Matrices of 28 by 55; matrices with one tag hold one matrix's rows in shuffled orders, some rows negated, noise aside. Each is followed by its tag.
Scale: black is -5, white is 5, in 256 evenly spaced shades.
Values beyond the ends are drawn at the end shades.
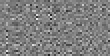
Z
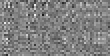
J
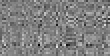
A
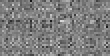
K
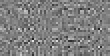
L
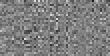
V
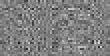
L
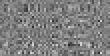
L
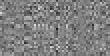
V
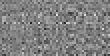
A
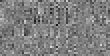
V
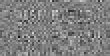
L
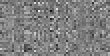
V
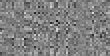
V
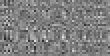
J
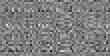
K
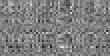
K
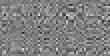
A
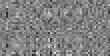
Z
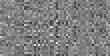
V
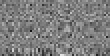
K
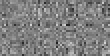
A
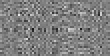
L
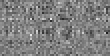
K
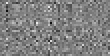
Z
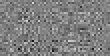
L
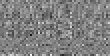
K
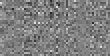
V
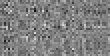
J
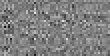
J
